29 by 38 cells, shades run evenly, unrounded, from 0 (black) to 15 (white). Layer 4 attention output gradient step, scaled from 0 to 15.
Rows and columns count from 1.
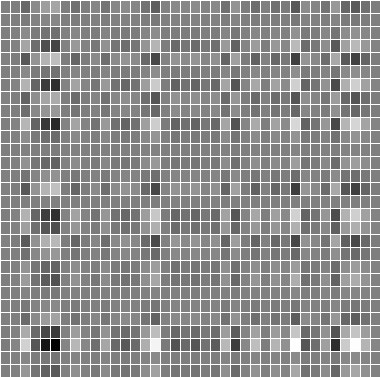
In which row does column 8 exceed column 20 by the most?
27
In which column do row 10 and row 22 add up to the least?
6
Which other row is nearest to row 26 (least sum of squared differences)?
4
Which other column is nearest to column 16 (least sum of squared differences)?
36
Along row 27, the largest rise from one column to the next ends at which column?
35
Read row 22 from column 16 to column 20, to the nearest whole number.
10 7 7 7 7
